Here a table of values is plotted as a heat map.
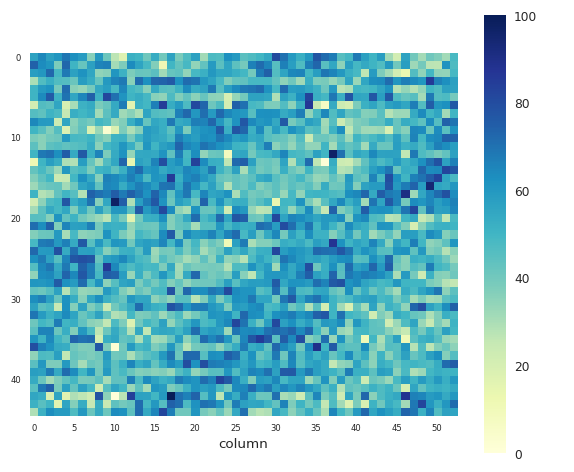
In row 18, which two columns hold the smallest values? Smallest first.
30, 0
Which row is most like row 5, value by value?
26
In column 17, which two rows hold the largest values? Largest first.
42, 15
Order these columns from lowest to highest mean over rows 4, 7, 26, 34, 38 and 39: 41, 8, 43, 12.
8, 12, 41, 43
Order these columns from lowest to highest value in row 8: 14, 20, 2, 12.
14, 12, 2, 20
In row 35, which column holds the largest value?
28
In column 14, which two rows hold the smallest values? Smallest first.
34, 41
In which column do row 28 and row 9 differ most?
4
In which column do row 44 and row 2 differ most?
46
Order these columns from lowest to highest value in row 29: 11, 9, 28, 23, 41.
11, 28, 41, 9, 23
